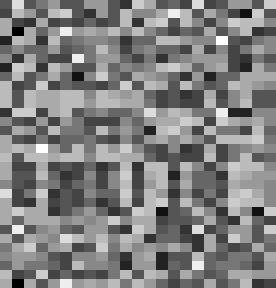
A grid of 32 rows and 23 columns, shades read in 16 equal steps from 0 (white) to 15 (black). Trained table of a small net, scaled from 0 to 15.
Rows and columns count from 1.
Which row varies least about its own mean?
6
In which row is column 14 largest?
24
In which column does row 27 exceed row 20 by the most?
13
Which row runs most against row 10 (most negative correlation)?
5
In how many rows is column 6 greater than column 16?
17
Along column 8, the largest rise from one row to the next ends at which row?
2
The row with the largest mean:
7
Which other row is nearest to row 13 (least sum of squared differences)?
8
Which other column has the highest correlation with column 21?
1
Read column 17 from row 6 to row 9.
5 6 9 6
